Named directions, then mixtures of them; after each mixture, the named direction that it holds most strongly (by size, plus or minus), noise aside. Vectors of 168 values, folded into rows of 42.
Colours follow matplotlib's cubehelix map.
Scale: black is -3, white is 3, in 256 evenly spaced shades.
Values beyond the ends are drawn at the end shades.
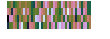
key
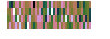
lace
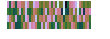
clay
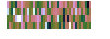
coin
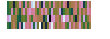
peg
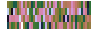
key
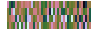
lace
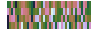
key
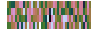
peg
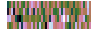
coin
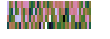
coin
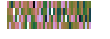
lace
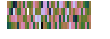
coin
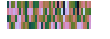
clay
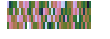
clay
